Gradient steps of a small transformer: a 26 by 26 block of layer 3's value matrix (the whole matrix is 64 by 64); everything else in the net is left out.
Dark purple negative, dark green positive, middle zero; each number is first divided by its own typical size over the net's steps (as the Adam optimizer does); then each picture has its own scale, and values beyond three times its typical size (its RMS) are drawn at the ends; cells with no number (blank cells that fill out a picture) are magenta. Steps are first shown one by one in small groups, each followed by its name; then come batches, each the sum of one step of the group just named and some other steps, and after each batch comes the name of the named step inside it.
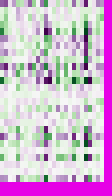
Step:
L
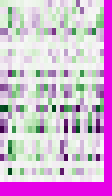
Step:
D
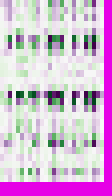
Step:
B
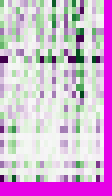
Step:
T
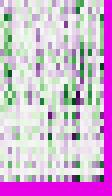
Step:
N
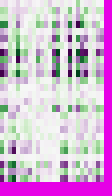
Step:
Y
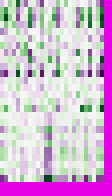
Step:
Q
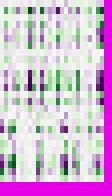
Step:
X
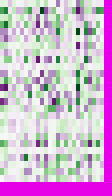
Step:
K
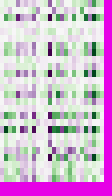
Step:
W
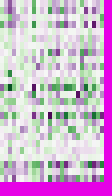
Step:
N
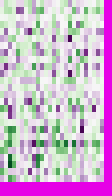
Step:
Y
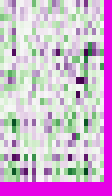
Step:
N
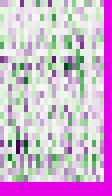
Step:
T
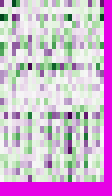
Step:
Q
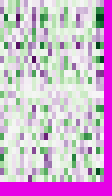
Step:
Q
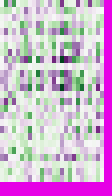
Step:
D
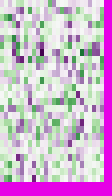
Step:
N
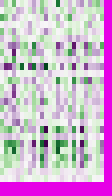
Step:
L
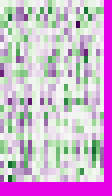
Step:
Y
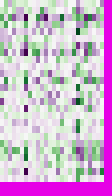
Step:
K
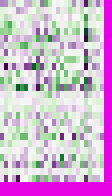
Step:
L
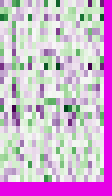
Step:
Q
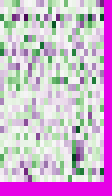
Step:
Q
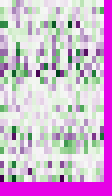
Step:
Y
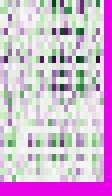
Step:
T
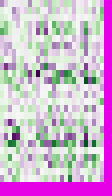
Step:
L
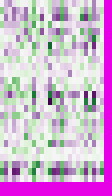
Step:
B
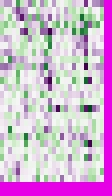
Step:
L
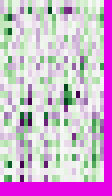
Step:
N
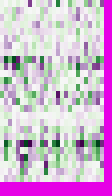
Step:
K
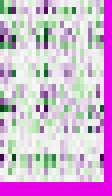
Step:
D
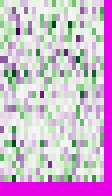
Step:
T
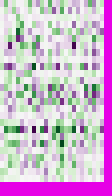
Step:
B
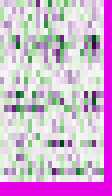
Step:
B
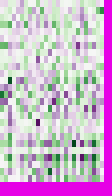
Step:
K
